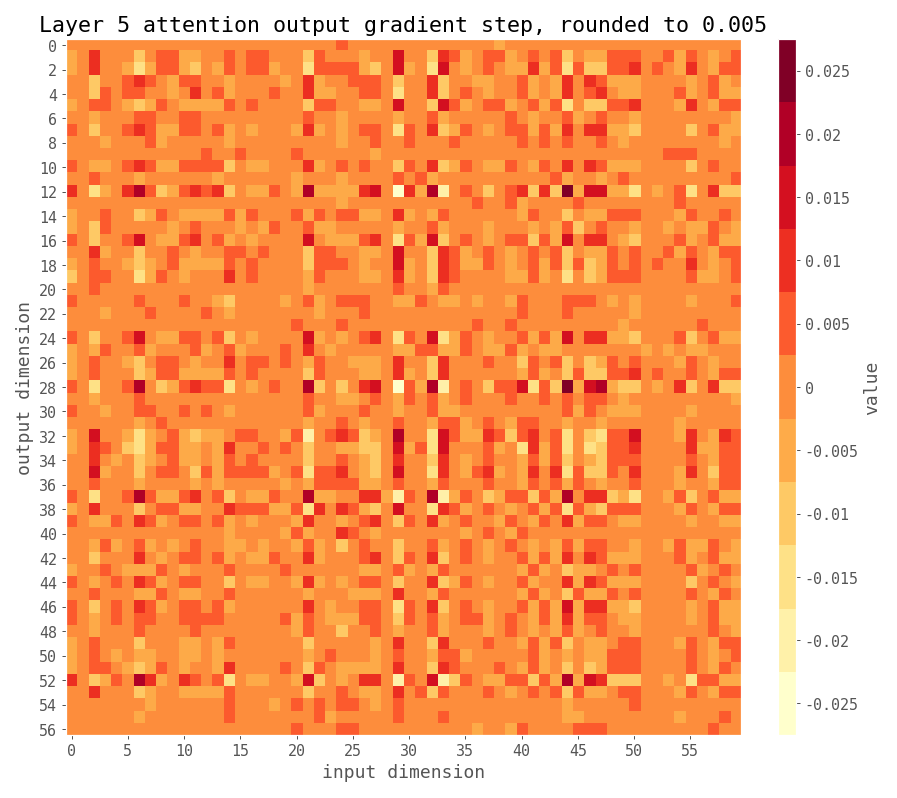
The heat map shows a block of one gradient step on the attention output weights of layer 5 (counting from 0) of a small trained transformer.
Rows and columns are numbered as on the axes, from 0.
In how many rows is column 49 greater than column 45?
17
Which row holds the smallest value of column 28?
37
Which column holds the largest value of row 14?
29
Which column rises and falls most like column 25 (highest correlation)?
24
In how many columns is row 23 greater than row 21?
15
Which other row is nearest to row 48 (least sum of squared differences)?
6
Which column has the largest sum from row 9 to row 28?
21
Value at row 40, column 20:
0.005
